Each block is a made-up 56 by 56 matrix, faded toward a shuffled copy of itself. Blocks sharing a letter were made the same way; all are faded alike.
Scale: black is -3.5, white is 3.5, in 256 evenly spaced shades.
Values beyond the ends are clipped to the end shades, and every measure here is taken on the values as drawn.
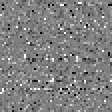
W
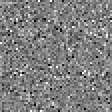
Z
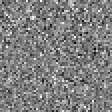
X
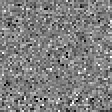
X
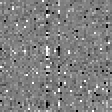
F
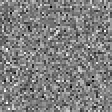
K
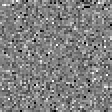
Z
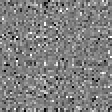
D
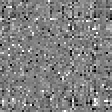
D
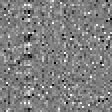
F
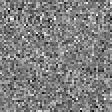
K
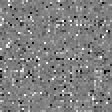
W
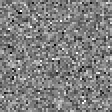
X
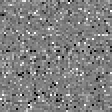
W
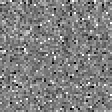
Z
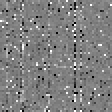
F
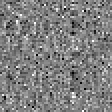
D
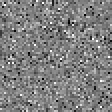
Z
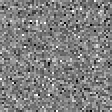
X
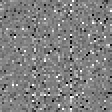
F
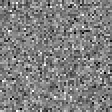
X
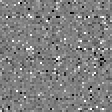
W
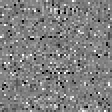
W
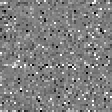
W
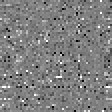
W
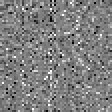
F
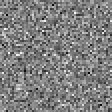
K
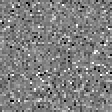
W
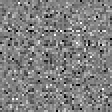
D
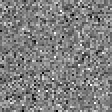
X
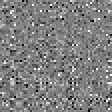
D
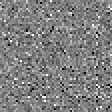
D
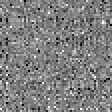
D
